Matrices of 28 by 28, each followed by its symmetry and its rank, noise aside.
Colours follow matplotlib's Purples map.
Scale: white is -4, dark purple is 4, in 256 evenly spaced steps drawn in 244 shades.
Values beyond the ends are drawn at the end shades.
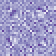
symmetric, rank six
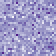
no symmetry, rank seven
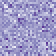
no symmetry, rank seven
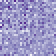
no symmetry, rank six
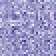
no symmetry, rank six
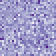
symmetric, rank seven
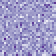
no symmetry, rank six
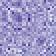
symmetric, rank five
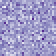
no symmetry, rank seven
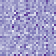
no symmetry, rank five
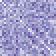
symmetric, rank seven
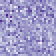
antisymmetric, rank six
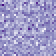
no symmetry, rank seven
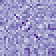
symmetric, rank six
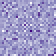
symmetric, rank five
